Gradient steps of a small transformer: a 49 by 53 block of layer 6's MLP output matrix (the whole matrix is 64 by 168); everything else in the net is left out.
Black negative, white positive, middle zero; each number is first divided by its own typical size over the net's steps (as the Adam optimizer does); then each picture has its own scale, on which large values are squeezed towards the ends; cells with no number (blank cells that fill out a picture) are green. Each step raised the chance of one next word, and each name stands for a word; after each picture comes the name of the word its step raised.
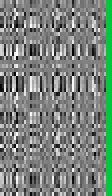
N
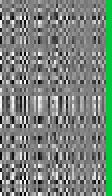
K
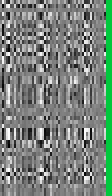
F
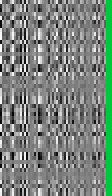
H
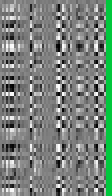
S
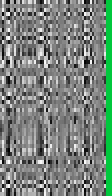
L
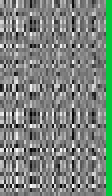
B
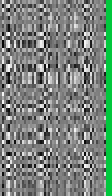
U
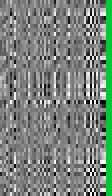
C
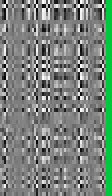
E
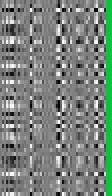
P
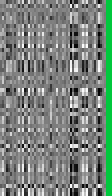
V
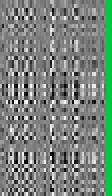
C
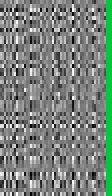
P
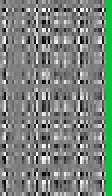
P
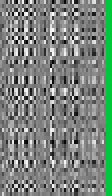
L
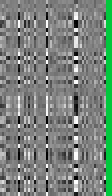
K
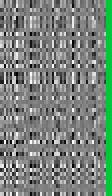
U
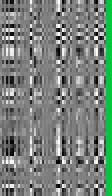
L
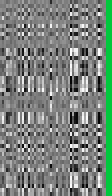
N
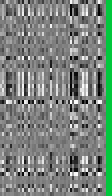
C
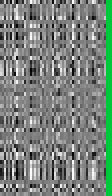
V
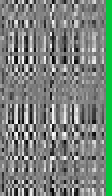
H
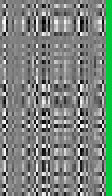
B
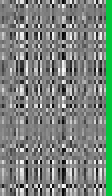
V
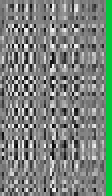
S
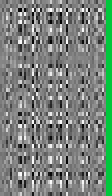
P
